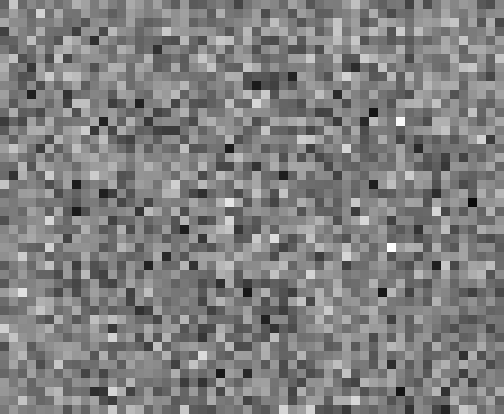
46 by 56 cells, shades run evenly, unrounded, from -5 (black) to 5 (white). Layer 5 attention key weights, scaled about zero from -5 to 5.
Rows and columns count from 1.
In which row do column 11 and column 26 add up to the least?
17
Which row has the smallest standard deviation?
2
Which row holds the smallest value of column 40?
8
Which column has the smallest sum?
46
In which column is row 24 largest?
49
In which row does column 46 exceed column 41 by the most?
20
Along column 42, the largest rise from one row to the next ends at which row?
14
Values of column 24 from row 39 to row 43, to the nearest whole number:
0 1 -1 0 -1
